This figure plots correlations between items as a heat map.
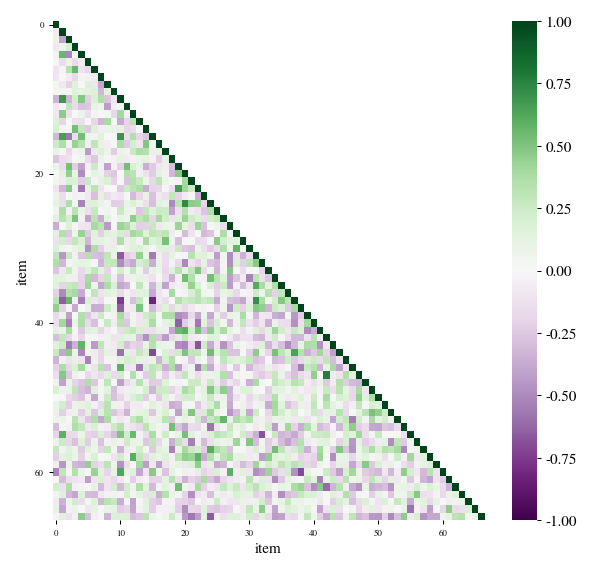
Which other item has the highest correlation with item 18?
54
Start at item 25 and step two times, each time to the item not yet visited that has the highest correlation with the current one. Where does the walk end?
17
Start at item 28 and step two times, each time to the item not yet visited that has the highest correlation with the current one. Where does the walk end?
56
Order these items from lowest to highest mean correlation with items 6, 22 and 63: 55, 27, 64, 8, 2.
8, 55, 64, 2, 27
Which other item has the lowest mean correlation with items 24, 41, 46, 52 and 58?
66
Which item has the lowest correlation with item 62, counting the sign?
42
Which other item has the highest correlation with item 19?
22
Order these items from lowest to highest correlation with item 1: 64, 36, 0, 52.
36, 64, 52, 0
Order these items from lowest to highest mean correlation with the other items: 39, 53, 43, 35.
43, 39, 35, 53
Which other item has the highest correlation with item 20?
24
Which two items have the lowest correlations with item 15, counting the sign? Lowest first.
37, 44
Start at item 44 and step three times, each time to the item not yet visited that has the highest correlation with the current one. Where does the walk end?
35
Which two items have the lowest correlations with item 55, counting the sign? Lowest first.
32, 65
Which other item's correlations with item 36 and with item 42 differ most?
47
